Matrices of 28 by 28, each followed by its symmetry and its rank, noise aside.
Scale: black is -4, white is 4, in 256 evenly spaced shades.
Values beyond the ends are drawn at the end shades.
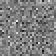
no symmetry, rank eight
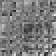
symmetric, rank four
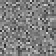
antisymmetric, rank eight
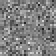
antisymmetric, rank eight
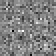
no symmetry, rank six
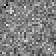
symmetric, rank eight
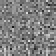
antisymmetric, rank eight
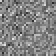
symmetric, rank eight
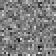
no symmetry, rank eight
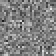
no symmetry, rank eight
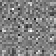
symmetric, rank six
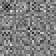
symmetric, rank four
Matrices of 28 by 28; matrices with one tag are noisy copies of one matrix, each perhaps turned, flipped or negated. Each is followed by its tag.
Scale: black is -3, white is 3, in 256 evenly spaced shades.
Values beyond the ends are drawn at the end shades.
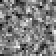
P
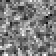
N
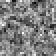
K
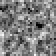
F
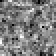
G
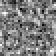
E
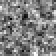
F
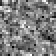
N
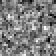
P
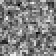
E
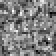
E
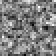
P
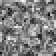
P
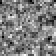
P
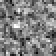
F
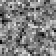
K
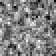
P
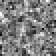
K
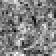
G
